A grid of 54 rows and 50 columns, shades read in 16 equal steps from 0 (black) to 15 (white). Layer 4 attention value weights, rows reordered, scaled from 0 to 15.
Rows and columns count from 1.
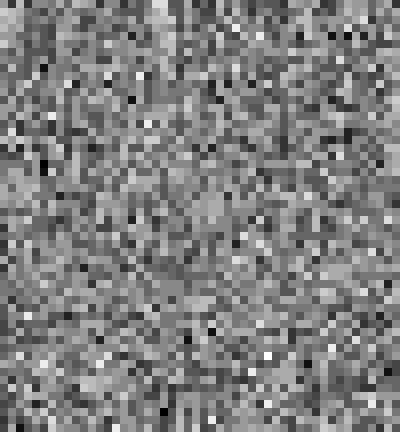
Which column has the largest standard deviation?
42
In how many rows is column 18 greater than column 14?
23
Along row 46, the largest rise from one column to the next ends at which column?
40
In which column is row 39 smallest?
20
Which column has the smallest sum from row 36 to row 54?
1
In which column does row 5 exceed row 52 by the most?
21
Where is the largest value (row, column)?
45, 34
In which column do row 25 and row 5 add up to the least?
44
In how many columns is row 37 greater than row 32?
24
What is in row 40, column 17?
4
